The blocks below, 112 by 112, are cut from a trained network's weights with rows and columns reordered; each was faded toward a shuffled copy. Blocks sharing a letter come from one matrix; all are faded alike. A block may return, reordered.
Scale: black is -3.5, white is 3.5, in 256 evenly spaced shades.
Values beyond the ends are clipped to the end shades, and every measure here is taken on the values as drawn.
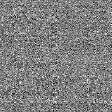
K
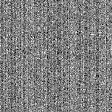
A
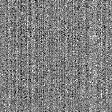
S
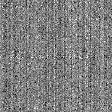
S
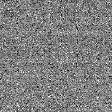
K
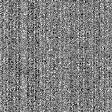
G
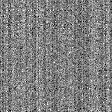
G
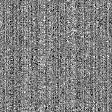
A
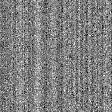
G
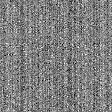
A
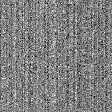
G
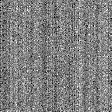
S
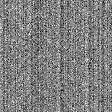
A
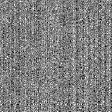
S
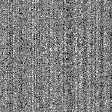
S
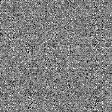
K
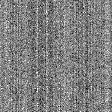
G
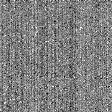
S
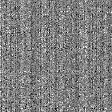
S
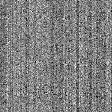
G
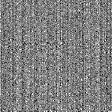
S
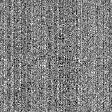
G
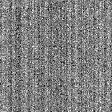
A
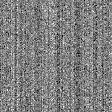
G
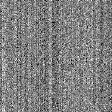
S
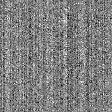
A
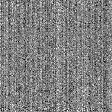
A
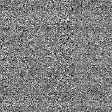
K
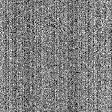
A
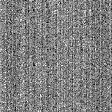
A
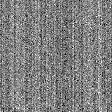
A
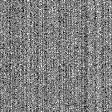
A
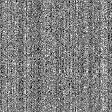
S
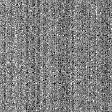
S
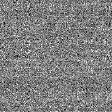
K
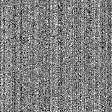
G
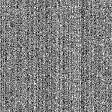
A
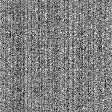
A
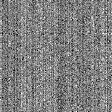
G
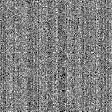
G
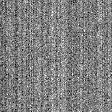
G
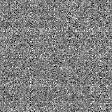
K
